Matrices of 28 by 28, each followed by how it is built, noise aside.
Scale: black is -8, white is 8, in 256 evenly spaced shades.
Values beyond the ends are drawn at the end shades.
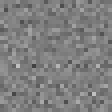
uneven rows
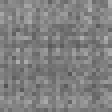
blocks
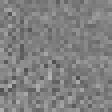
lower triangular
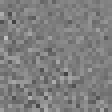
lower triangular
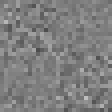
block diagonal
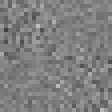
block diagonal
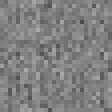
blocks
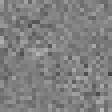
block diagonal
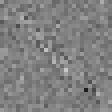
banded
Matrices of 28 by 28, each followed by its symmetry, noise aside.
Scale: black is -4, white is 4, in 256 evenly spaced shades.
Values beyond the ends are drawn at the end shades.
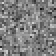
same after a half turn.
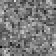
same after a half turn.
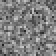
symmetric across the other diagonal.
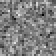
antisymmetric.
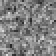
no symmetry.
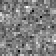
same after a half turn.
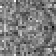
mirrored top to bottom.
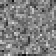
no symmetry.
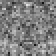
mirrored left to right.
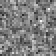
antisymmetric.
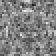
mirrored left to right.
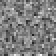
mirrored left to right.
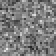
symmetric across the other diagonal.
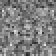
mirrored left to right.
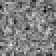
symmetric across the other diagonal.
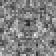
mirrored left to right.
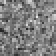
antisymmetric.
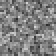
antisymmetric.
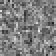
same after a half turn.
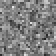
no symmetry.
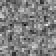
same after a half turn.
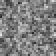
mirrored top to bottom.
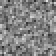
same after a half turn.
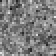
symmetric across the other diagonal.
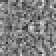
mirrored top to bottom.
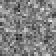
symmetric across the other diagonal.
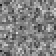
mirrored top to bottom.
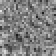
symmetric across the other diagonal.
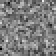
no symmetry.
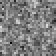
no symmetry.
